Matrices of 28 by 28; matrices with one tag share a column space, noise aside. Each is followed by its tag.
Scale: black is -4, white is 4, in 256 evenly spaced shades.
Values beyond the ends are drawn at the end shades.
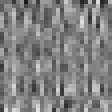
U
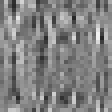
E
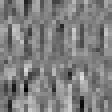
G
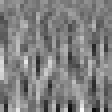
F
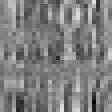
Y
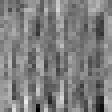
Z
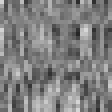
G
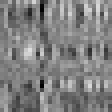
Y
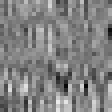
G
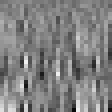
F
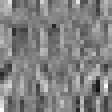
G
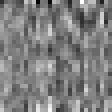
U
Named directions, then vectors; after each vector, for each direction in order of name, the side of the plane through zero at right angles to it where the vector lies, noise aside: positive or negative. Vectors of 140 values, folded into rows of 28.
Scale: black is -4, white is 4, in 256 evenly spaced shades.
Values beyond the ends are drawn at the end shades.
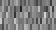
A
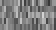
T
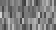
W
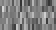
positive, positive, negative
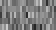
negative, positive, negative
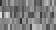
positive, negative, positive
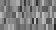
positive, positive, positive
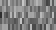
negative, positive, negative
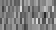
negative, negative, positive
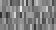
negative, negative, negative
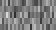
positive, negative, positive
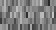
negative, positive, negative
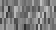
negative, positive, positive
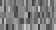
positive, negative, negative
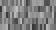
negative, positive, negative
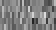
positive, positive, negative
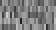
positive, negative, positive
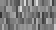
negative, negative, negative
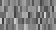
positive, negative, negative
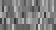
negative, positive, positive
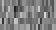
positive, negative, negative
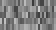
positive, negative, negative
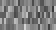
positive, negative, negative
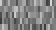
negative, positive, negative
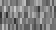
negative, positive, negative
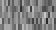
positive, positive, negative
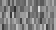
positive, negative, positive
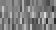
positive, positive, negative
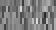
negative, negative, positive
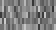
positive, negative, negative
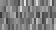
negative, negative, negative
